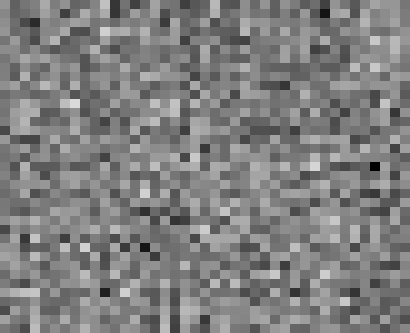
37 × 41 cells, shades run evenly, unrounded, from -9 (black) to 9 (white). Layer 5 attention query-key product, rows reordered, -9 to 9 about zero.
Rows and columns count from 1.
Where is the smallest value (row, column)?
19, 38
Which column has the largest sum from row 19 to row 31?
33
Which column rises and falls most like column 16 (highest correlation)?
18
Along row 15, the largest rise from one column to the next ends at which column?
20
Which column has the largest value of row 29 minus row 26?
1
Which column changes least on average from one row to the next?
10
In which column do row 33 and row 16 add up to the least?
36
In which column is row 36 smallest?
21
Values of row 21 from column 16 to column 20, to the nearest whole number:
-2 0 1 -1 1
